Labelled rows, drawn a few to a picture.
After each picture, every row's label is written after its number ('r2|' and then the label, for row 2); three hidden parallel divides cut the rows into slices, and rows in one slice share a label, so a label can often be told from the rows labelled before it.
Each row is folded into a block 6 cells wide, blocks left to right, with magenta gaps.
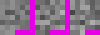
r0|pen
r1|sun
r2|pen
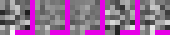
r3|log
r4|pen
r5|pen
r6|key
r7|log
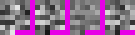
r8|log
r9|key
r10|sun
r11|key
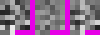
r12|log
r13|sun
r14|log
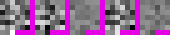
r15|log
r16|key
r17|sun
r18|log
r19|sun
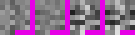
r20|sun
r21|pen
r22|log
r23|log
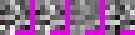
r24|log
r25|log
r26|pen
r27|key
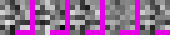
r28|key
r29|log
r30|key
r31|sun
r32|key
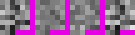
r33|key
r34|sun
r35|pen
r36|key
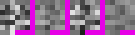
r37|log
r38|sun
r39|key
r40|sun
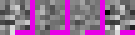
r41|log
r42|sun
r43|pen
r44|log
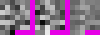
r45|key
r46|log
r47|pen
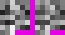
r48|log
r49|log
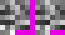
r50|log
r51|log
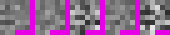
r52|pen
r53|pen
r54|key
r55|pen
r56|log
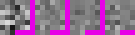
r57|key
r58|sun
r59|pen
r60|pen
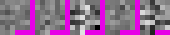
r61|pen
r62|pen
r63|log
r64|sun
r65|key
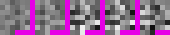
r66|sun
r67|pen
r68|log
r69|log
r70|key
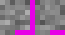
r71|sun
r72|pen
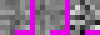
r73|sun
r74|pen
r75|key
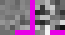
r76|sun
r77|log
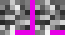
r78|log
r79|log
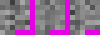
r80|sun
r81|sun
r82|pen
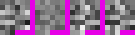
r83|key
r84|pen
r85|log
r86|log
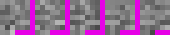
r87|pen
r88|pen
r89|pen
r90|sun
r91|sun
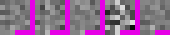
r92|pen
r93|pen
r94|pen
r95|log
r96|pen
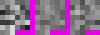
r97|log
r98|pen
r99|sun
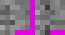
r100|pen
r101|sun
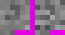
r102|sun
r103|sun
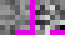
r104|sun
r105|log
